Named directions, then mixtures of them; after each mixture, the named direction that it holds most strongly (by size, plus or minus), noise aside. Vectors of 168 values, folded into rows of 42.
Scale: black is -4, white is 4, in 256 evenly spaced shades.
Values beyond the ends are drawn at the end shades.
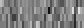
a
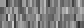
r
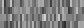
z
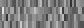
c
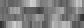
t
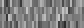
z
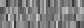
r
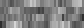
t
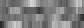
t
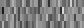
c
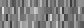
c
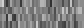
z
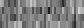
a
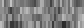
t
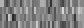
a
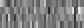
a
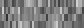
c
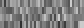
z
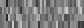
r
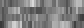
t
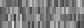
r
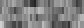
t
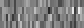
a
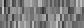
z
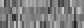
a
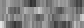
t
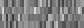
c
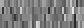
a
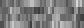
t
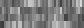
t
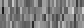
c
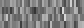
c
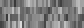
t
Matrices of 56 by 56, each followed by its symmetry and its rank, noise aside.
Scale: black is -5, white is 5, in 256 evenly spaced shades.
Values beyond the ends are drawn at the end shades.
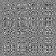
antisymmetric, rank two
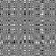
antisymmetric, rank two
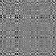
no symmetry, rank two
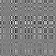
no symmetry, rank one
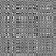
antisymmetric, rank two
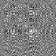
symmetric, rank three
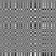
no symmetry, rank one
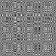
no symmetry, rank three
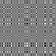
no symmetry, rank one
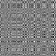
no symmetry, rank one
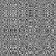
no symmetry, rank three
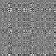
no symmetry, rank three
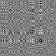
symmetric, rank two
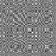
symmetric, rank three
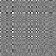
symmetric, rank one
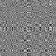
antisymmetric, rank two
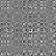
symmetric, rank three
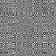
antisymmetric, rank two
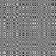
antisymmetric, rank two
